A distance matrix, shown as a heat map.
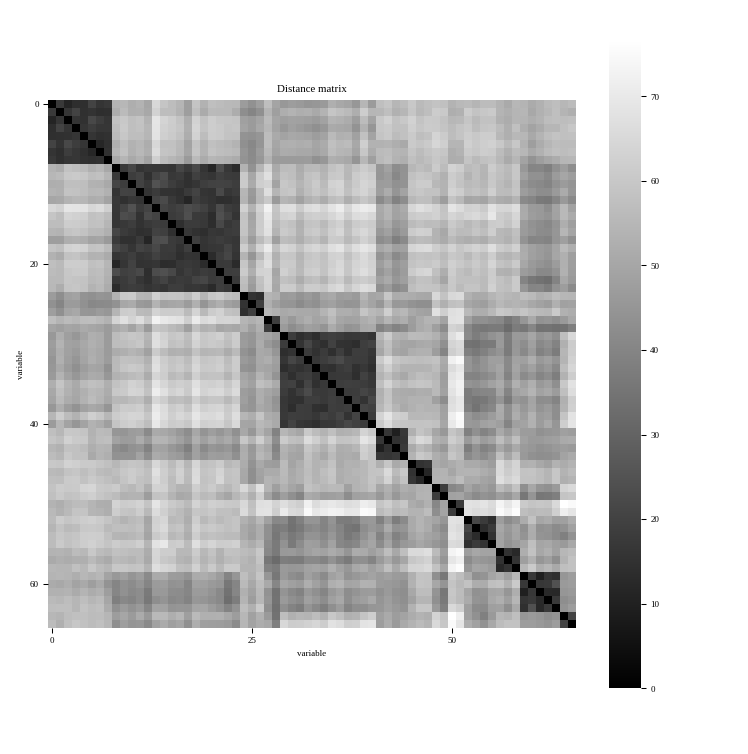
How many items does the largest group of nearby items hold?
16
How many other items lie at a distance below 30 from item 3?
7
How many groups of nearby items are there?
13
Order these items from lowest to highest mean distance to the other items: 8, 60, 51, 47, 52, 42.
8, 60, 52, 42, 47, 51
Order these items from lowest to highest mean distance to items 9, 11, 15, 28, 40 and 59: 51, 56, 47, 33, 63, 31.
63, 31, 33, 56, 47, 51
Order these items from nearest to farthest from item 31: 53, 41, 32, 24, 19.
32, 53, 24, 41, 19
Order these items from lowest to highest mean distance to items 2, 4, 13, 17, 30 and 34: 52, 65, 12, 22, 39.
12, 22, 39, 52, 65
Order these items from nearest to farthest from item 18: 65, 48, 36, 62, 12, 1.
12, 62, 65, 1, 48, 36
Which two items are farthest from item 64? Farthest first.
50, 51
